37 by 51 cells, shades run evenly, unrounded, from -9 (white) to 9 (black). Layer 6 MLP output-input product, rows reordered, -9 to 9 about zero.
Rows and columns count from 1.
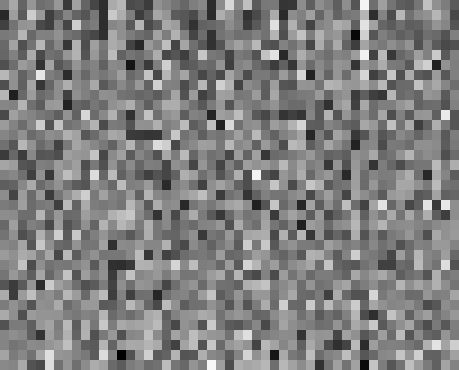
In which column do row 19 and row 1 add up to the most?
33
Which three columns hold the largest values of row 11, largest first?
8, 37, 40
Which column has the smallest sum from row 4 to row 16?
41
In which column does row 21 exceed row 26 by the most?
29
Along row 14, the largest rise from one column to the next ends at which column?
35
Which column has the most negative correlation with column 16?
13
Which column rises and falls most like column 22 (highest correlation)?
12
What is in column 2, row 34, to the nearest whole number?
-1
